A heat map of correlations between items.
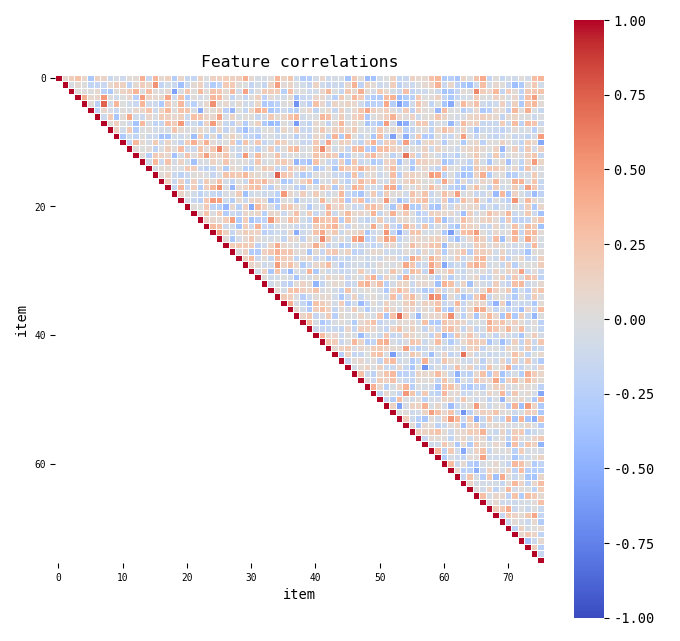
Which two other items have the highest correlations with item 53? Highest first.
37, 61
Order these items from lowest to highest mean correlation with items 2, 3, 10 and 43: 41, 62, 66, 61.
61, 62, 66, 41
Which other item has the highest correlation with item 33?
22
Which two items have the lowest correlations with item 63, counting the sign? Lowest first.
52, 58
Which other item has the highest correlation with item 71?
19
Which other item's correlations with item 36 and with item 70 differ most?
35
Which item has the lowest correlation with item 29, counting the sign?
60
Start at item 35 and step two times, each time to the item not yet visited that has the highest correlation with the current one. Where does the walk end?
62
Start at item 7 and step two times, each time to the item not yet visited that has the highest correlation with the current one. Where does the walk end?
24
